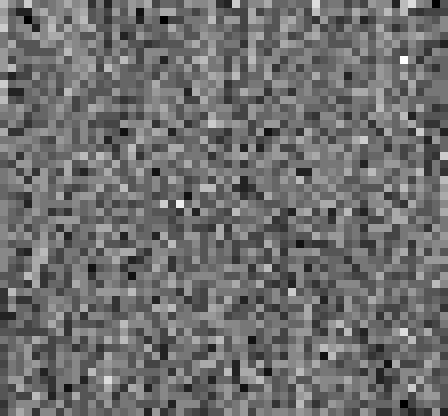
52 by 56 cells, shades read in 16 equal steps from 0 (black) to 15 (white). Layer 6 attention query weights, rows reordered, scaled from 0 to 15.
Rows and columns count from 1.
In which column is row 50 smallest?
7
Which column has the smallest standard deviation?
45
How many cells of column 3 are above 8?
6
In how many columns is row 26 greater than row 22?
24
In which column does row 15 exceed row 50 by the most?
27
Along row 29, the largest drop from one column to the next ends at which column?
29
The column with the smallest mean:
54
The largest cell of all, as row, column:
8, 51
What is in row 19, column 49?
3
